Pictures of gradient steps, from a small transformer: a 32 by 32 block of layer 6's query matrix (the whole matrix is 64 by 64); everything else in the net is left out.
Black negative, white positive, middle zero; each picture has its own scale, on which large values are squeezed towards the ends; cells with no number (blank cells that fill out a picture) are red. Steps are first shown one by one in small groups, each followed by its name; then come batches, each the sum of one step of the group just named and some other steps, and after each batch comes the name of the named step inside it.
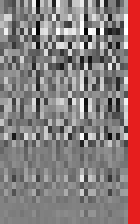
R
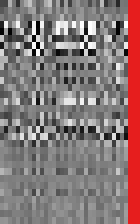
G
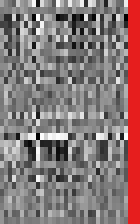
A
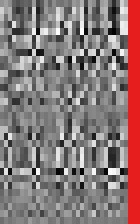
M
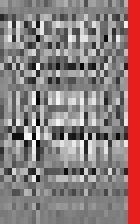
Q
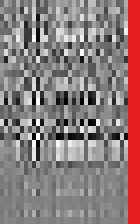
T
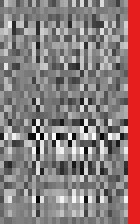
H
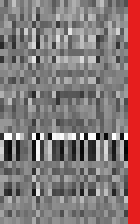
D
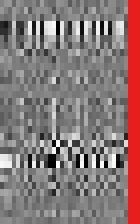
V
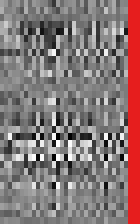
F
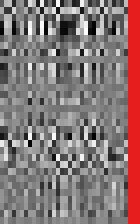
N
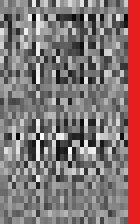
A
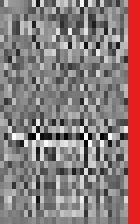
H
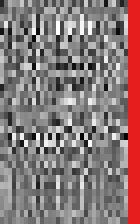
G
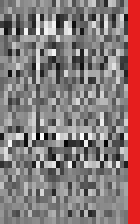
A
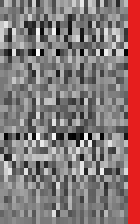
F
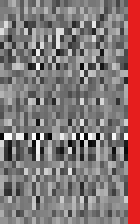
D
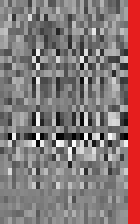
F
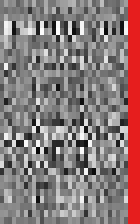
H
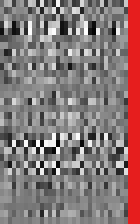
N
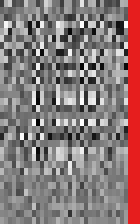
G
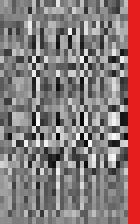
V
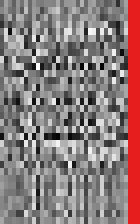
T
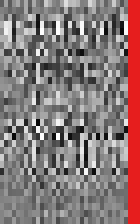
Q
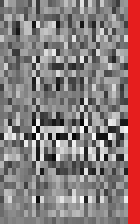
H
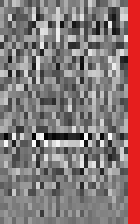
M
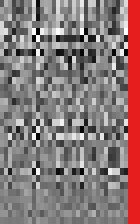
M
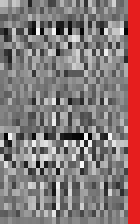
F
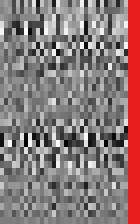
R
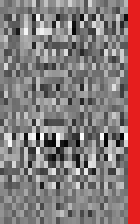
A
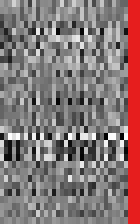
D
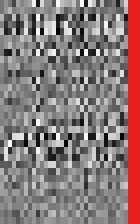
A
